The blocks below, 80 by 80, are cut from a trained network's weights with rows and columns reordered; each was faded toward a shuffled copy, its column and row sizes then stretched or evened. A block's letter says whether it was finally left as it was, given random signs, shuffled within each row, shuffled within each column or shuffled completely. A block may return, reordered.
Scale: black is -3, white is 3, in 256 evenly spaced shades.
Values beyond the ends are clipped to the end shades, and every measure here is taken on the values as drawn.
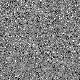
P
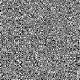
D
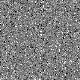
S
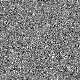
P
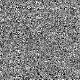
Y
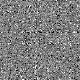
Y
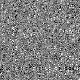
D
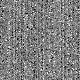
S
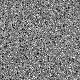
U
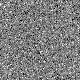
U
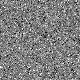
U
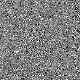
Y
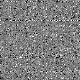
Y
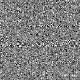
D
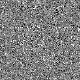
Y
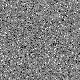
U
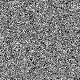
P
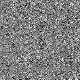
Y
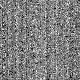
S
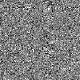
D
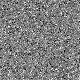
U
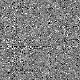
Y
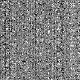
D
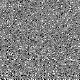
Y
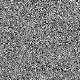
Y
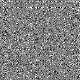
Y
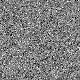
U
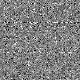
Y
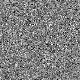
P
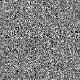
D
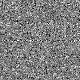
P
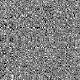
D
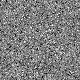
U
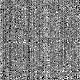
D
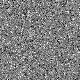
U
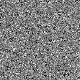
P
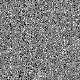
S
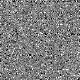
Y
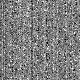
S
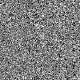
Y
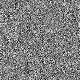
S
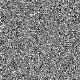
S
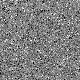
U
